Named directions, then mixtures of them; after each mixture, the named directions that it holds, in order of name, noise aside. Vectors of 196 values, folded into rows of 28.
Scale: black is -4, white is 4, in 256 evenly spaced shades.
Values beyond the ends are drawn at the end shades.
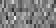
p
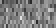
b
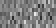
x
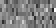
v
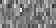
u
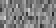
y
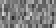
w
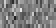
p, u.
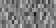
p, v, x.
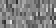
u, v.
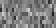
v, w, y.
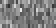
u.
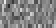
p, u, w.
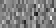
v, x.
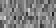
y.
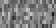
w, y.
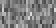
v, w.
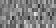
x, y.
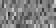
p, w.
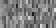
v, x, y.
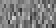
p, x.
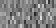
x.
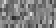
u, w.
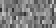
v, w, y.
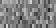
b, x.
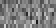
b, y.
